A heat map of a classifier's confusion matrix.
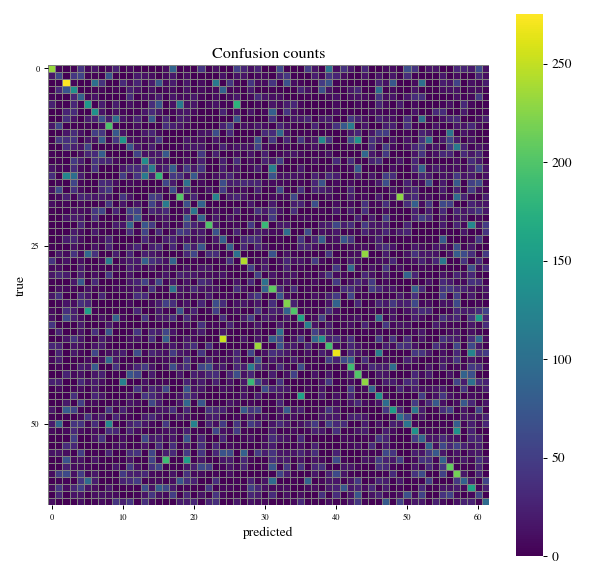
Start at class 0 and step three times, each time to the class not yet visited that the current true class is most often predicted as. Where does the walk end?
50
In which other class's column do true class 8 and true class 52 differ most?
42
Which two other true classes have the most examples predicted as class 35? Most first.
46, 42
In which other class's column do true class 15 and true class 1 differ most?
2
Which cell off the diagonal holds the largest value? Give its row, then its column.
38, 24
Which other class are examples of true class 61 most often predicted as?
47
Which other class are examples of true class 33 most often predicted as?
40
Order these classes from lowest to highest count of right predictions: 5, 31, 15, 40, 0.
5, 15, 31, 0, 40
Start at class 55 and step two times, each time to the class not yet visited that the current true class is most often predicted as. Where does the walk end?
19
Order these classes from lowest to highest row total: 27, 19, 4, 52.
4, 52, 19, 27
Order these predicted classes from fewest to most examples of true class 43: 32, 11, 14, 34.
32, 14, 34, 11
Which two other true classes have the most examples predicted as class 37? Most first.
38, 19
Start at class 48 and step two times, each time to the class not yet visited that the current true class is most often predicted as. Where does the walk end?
57
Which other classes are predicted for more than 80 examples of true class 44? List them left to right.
10, 28, 59
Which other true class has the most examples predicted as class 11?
22
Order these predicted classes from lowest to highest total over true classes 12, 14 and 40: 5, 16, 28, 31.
5, 28, 16, 31
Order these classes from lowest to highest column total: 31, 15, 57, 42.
15, 42, 31, 57
